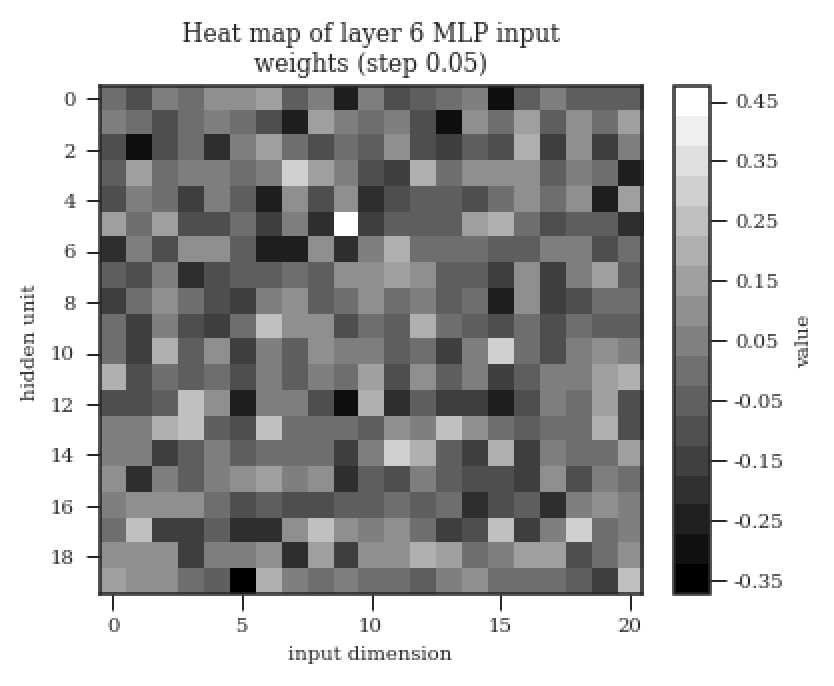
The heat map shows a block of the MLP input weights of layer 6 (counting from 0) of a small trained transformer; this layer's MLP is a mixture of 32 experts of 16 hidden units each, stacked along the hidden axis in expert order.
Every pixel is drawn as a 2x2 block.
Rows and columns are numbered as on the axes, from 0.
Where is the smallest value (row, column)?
19, 5
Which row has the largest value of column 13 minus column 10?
13
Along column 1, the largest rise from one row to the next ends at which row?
3
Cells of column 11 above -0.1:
14
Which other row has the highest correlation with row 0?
15
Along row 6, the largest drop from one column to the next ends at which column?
9
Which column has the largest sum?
12
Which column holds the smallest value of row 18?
7
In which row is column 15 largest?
10
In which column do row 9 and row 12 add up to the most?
6
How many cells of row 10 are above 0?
11
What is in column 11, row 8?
0
